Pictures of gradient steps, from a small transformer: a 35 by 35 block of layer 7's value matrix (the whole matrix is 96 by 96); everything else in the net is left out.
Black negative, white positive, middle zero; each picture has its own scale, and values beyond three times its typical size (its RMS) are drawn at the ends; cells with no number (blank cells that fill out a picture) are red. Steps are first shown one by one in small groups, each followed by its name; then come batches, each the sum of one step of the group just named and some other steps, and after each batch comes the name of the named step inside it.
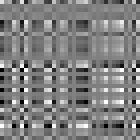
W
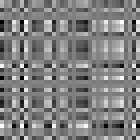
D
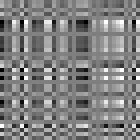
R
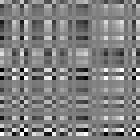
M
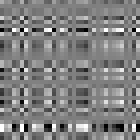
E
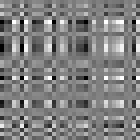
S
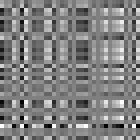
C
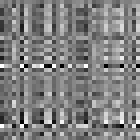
C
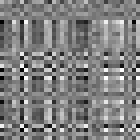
R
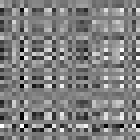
C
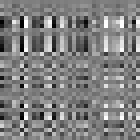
S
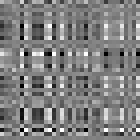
M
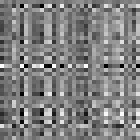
C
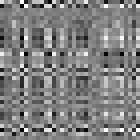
M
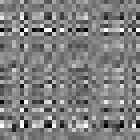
E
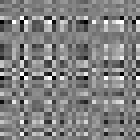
S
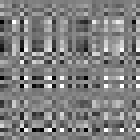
S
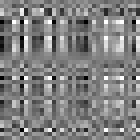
S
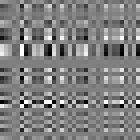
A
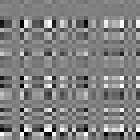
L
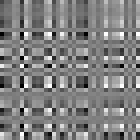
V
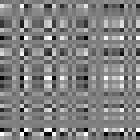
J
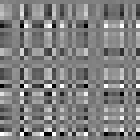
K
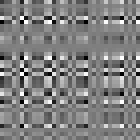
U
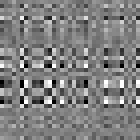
U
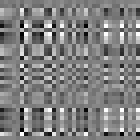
K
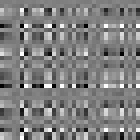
K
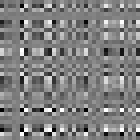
L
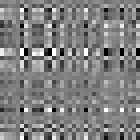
K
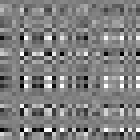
J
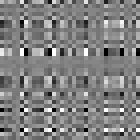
L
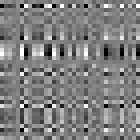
A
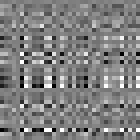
J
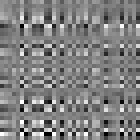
K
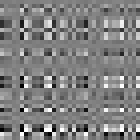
L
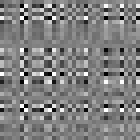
U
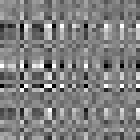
K
